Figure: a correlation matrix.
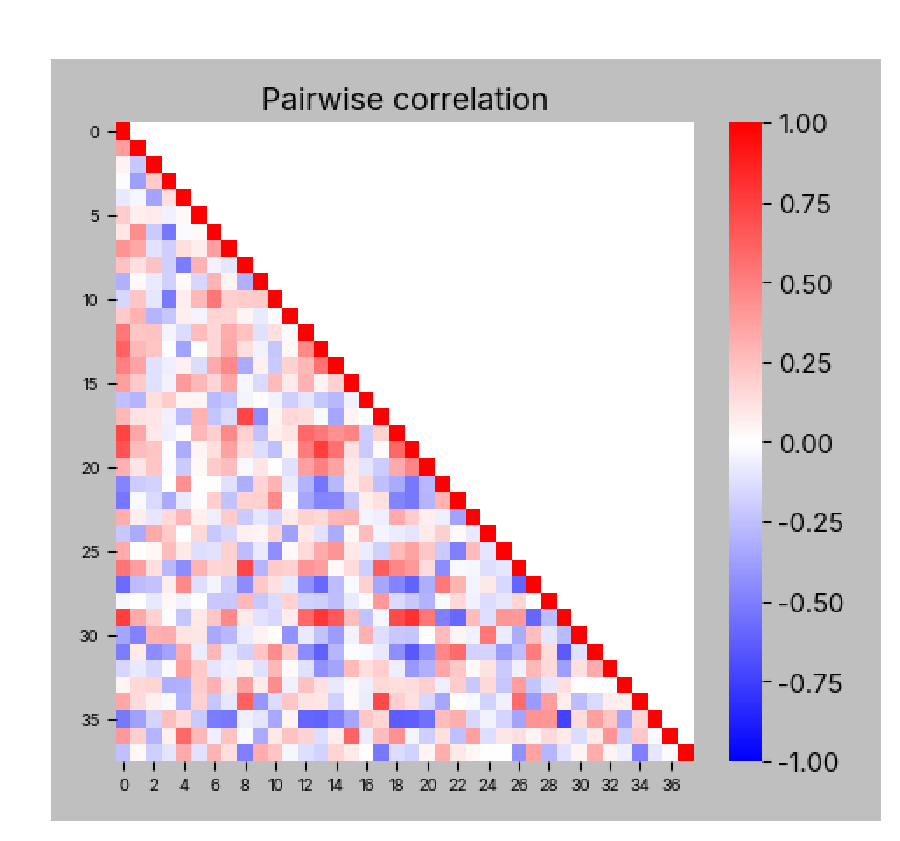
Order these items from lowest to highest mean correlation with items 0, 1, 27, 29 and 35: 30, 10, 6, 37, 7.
30, 10, 37, 6, 7
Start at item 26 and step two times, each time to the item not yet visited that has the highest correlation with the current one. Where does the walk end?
17
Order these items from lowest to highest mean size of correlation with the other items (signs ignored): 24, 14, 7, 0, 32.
24, 32, 7, 14, 0
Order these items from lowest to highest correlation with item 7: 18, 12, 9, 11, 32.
32, 9, 11, 12, 18
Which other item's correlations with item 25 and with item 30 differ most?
14
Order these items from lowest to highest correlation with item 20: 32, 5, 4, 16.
32, 4, 16, 5
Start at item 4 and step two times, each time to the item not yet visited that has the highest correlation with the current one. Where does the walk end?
15
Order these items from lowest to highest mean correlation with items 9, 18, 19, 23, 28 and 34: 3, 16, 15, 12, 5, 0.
16, 3, 5, 15, 12, 0
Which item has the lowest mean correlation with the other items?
35
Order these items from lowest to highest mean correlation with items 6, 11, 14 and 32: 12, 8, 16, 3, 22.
3, 16, 8, 22, 12
